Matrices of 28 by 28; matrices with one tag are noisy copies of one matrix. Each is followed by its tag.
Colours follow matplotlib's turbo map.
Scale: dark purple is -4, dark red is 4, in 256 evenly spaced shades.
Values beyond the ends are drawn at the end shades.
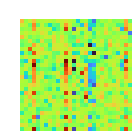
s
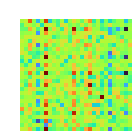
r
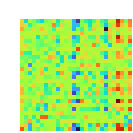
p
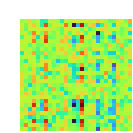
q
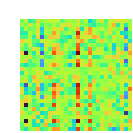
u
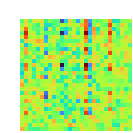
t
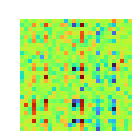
q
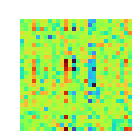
s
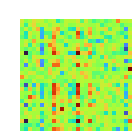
u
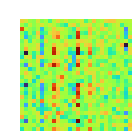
u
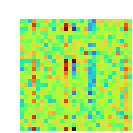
s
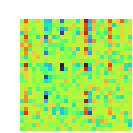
t
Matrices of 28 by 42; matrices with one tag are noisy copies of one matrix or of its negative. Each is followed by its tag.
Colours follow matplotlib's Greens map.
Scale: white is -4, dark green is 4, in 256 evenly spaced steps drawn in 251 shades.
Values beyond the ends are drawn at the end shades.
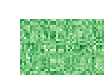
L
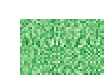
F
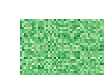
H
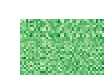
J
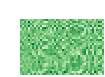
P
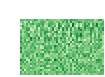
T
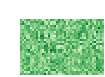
L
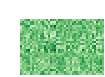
L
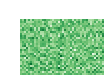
J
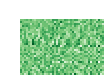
F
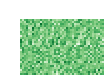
F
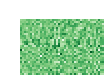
F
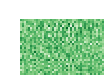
T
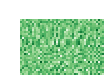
F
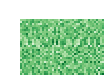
F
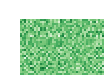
J
